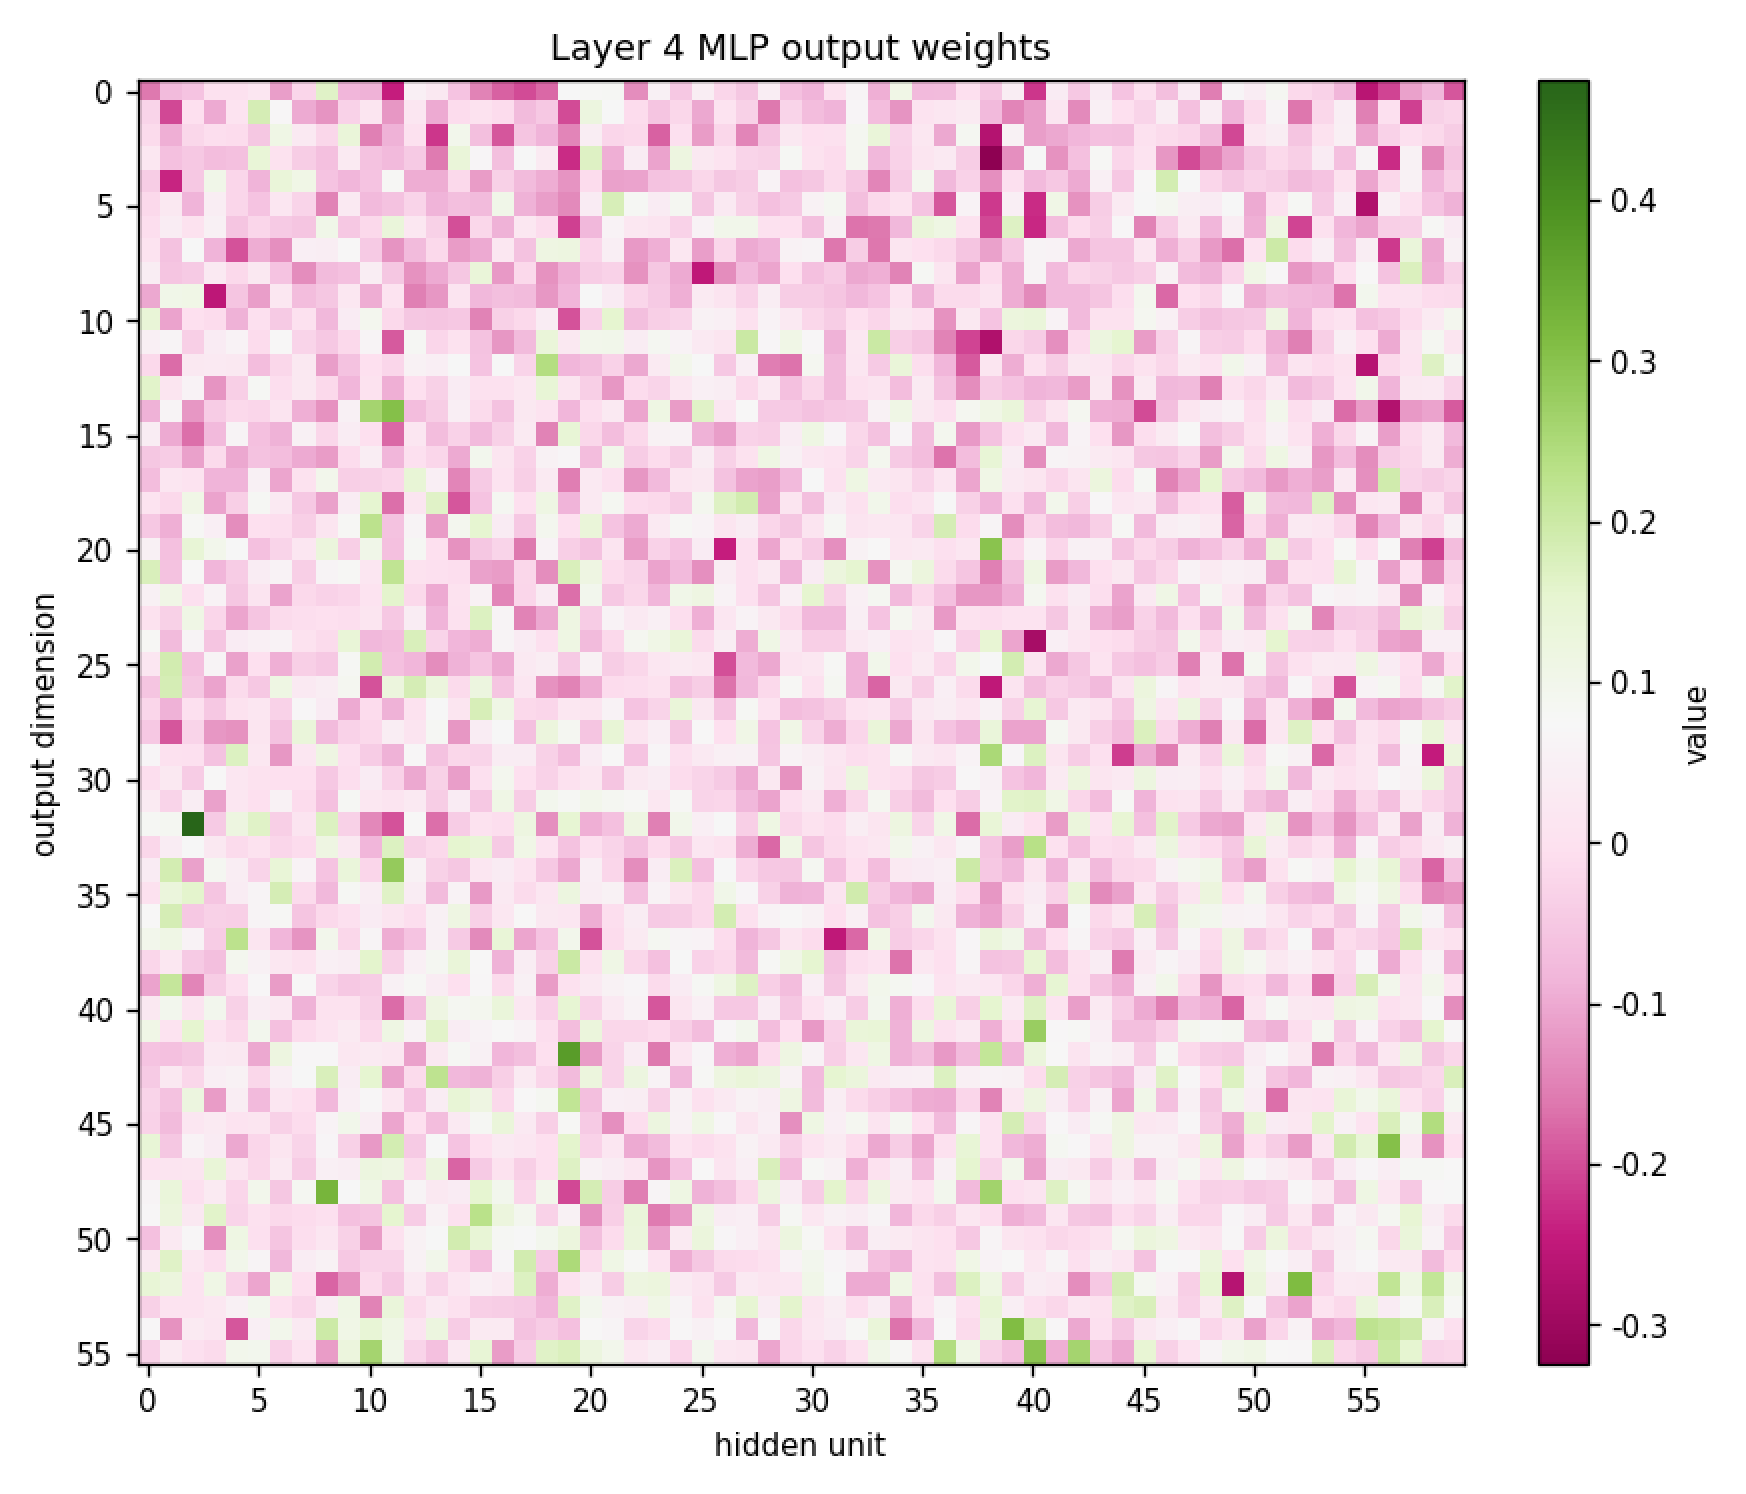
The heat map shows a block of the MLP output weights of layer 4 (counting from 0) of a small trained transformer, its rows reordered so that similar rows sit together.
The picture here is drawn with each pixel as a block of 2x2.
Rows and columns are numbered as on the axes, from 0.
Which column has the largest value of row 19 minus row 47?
14
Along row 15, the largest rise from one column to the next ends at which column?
19
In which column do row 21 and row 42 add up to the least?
23
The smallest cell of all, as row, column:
3, 38
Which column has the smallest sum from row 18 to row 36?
28
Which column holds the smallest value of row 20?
26
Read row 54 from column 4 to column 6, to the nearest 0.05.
-0.2 0.05 0.1
